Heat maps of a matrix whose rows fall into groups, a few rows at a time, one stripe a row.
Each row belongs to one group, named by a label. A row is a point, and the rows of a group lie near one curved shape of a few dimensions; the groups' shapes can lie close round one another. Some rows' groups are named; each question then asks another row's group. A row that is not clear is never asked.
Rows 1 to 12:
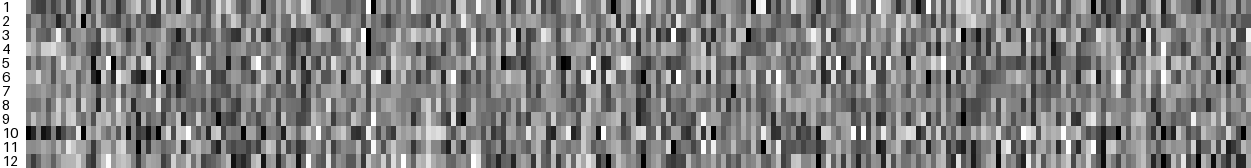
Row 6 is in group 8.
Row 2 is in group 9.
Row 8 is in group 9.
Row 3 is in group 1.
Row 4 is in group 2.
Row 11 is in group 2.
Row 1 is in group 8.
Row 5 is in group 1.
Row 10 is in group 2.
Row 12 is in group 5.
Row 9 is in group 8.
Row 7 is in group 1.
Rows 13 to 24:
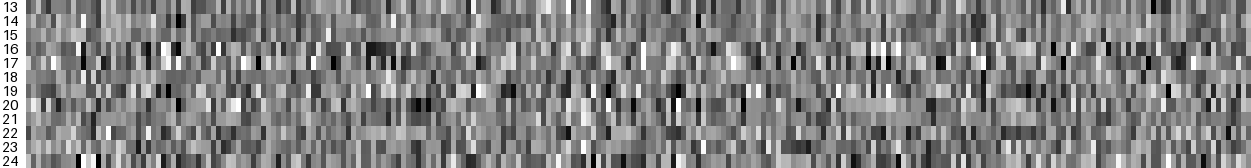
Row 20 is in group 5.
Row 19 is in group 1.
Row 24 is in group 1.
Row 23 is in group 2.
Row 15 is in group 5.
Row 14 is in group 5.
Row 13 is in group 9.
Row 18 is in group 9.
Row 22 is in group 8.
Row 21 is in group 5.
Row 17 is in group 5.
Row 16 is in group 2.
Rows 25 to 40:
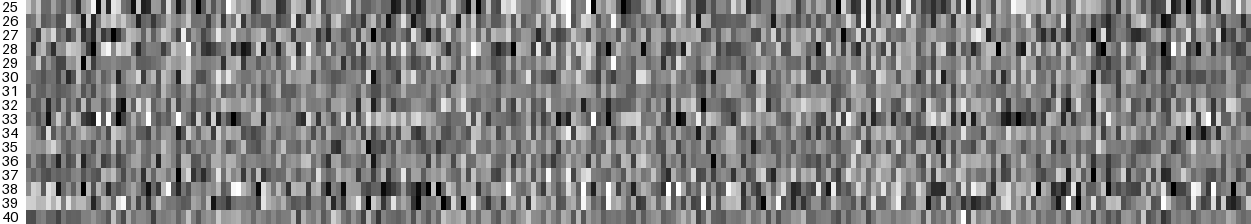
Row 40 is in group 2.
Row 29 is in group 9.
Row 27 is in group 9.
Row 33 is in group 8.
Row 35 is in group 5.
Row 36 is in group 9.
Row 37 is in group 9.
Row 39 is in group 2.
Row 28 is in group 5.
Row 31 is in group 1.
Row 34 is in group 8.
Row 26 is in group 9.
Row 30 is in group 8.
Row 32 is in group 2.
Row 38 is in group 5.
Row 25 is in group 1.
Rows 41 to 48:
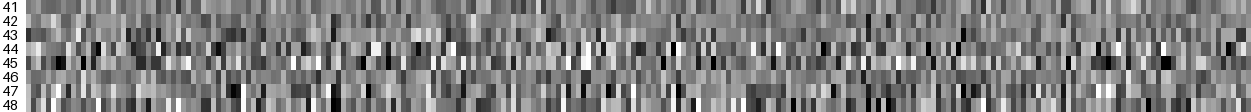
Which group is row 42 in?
5
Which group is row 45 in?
9
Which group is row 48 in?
5
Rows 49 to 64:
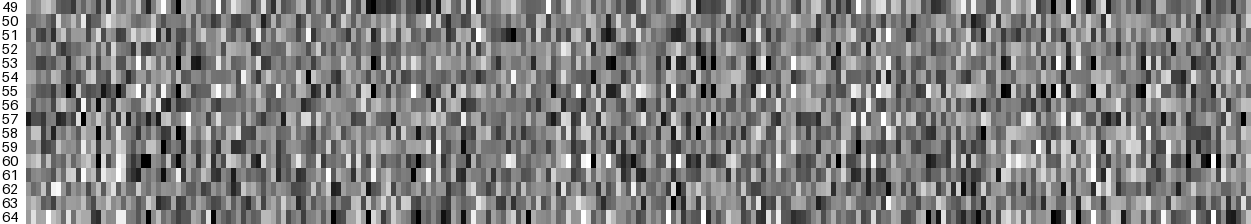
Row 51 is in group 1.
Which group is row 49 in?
2
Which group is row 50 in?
5
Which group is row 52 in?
1
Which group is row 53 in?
9
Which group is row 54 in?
5
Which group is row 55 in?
9
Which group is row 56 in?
1
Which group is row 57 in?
2
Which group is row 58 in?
5
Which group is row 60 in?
8
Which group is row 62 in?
5
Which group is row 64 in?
2
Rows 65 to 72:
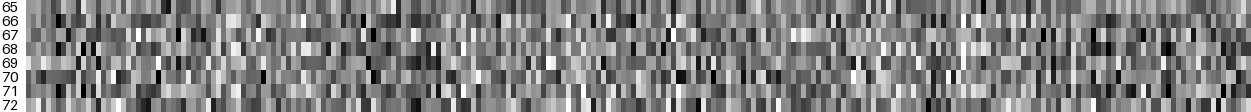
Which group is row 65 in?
1
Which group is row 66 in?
1
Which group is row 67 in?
9
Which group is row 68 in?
9
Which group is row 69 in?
2
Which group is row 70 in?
1
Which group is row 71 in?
9
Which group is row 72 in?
8
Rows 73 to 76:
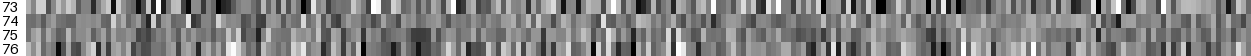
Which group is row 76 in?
1
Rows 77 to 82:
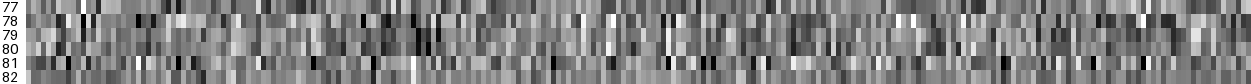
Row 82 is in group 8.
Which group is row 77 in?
5
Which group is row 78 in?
9
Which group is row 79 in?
5
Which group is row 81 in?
9
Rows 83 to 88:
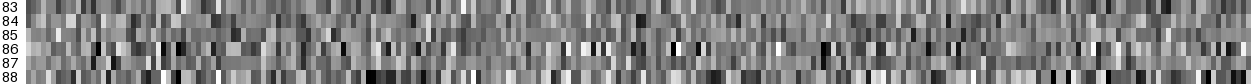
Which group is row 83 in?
9
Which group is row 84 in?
9
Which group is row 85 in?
5
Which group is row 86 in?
8
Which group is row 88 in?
2
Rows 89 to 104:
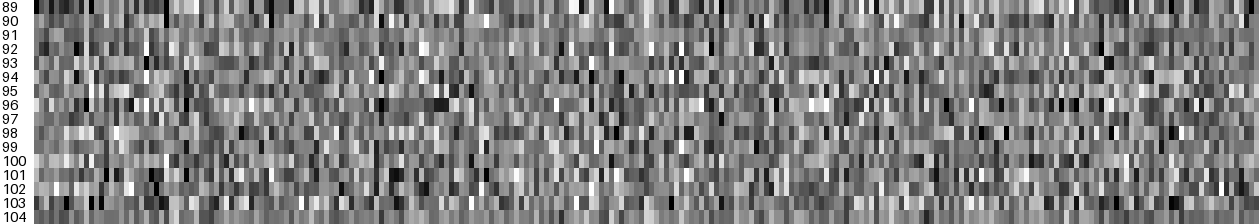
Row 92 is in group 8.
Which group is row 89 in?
2
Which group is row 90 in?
1
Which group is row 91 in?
8
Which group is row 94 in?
9
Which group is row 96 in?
2
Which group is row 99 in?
1
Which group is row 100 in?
2
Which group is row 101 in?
8
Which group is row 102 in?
2
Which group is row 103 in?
9
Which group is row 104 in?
8
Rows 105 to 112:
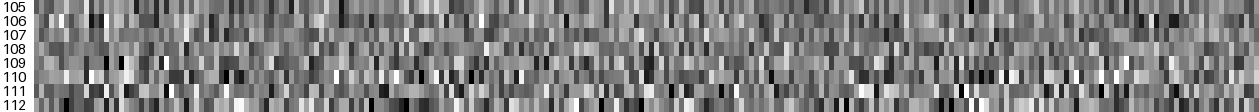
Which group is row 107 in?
8
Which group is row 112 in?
1
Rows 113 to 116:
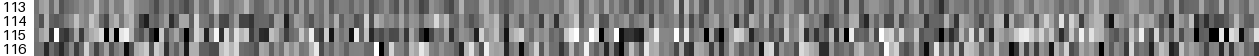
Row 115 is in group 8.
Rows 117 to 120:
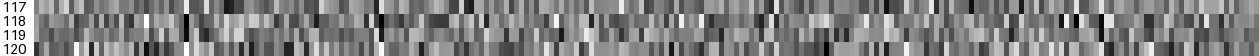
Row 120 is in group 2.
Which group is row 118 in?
2
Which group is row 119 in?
8
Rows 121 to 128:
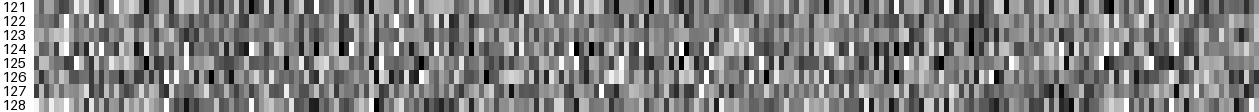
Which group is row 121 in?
5
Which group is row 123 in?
2
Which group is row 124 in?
5
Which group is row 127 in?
1
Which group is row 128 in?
2
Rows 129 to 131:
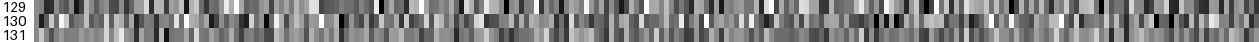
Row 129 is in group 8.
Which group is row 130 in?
5
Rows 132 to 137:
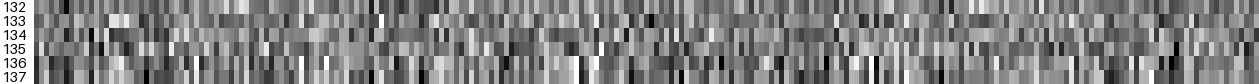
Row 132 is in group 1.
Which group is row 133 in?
9
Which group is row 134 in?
9
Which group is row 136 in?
9
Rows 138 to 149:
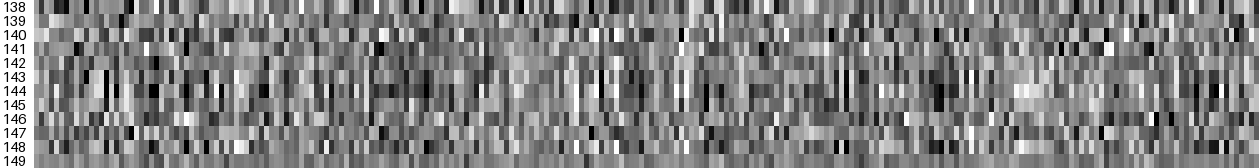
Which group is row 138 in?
2
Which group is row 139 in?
9
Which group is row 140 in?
8
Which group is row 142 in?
5
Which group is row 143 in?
1
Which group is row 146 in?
5
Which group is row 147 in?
2
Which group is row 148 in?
8
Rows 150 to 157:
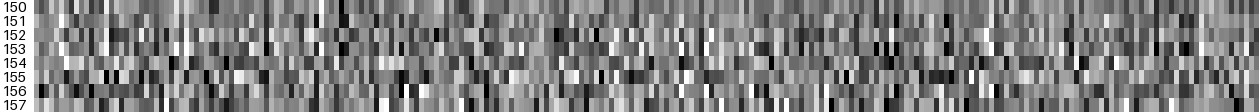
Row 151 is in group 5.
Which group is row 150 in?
5
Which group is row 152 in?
9
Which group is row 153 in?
5
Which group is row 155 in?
1
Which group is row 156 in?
8
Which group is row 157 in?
8
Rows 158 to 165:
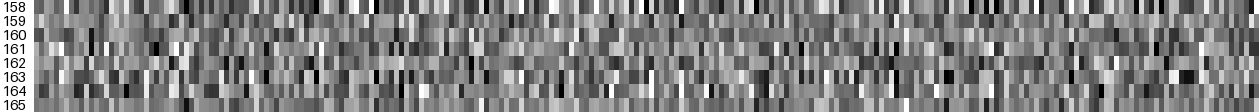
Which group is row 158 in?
1
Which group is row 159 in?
8
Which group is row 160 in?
9
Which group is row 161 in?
5
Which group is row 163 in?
5
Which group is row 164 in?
8
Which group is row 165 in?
1
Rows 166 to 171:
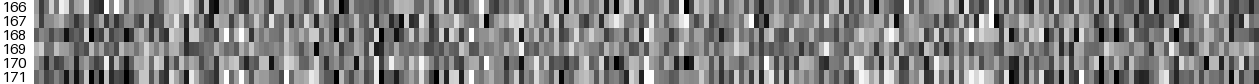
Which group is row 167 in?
8
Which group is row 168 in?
9
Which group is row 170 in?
8
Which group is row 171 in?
9
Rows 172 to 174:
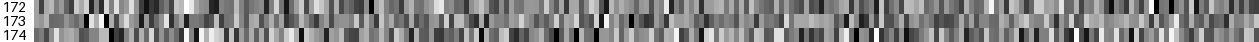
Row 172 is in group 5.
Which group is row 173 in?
1
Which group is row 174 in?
9
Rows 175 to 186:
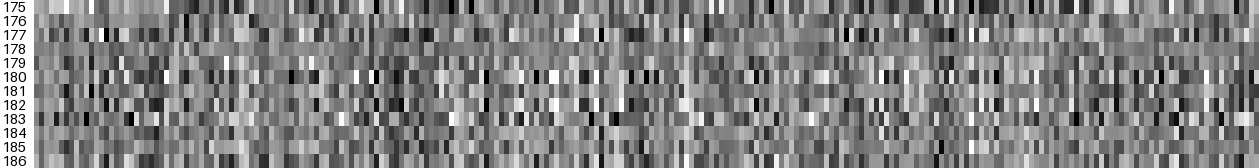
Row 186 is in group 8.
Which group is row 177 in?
1
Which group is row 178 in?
9
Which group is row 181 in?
9
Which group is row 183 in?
2
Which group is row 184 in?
8
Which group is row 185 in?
1
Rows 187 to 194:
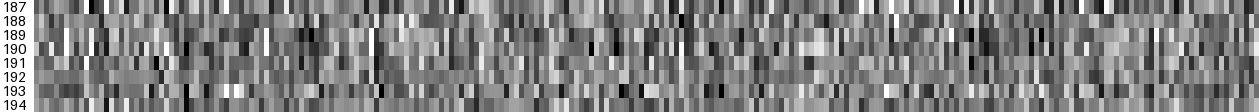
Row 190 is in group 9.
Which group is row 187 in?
1
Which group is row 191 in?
2
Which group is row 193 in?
8
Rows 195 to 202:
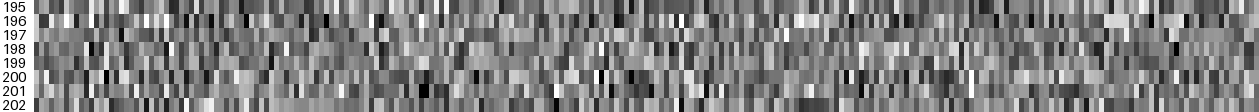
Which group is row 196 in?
9
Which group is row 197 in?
8
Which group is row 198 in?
1
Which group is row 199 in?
8
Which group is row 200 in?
1
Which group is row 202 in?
9
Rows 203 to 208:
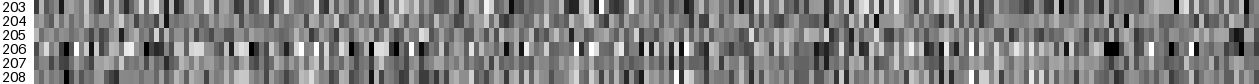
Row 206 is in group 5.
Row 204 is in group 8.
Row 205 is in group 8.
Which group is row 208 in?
1
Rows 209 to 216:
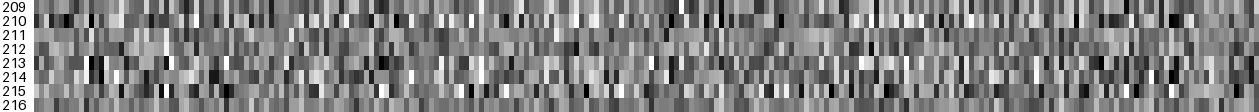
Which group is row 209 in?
1
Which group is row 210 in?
9
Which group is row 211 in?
2
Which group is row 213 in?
1
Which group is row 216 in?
2
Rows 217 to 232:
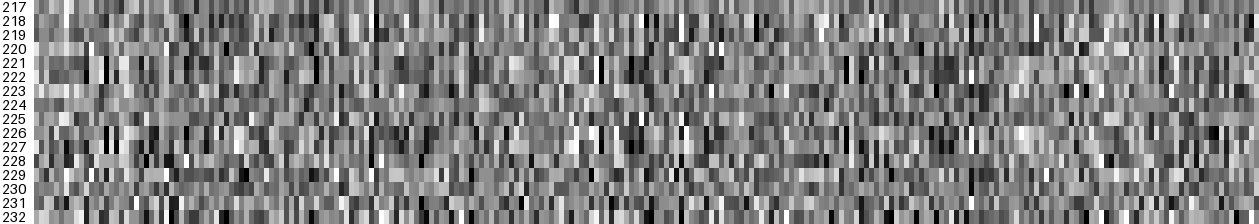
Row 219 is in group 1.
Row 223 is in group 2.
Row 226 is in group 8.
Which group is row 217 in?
9
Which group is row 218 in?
1
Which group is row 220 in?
2
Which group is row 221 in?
1
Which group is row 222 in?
1
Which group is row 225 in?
5
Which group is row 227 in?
1
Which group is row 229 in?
9
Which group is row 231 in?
2
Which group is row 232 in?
8
